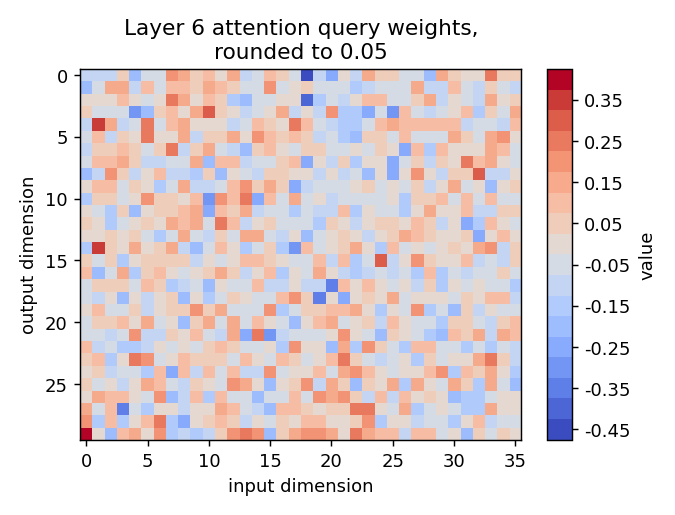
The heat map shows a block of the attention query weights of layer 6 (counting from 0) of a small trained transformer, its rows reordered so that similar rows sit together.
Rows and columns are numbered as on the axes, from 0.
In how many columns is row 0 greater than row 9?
16
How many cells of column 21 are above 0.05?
9
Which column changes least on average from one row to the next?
35
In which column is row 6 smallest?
26
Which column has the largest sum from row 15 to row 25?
21
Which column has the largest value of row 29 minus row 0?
18
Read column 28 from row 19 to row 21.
-0.15 -0.05 -0.15
